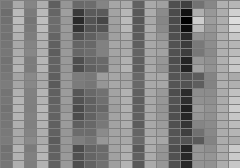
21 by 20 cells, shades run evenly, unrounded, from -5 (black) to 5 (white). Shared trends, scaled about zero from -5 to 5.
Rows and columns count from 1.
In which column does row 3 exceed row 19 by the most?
17
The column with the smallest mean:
16
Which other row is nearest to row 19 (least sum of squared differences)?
8
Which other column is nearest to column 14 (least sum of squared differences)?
6
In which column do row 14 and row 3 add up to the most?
20
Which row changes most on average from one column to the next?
3
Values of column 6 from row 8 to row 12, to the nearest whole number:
1 1 1 1 1
